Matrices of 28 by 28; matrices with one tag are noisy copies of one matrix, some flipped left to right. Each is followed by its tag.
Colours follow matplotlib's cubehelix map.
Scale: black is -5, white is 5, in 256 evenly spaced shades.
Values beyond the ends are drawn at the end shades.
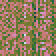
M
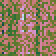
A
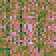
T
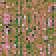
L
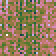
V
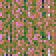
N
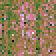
A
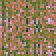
L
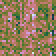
A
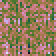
L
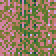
V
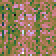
A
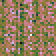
M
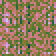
L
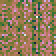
M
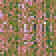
T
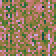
N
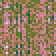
L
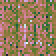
T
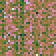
M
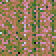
M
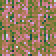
N
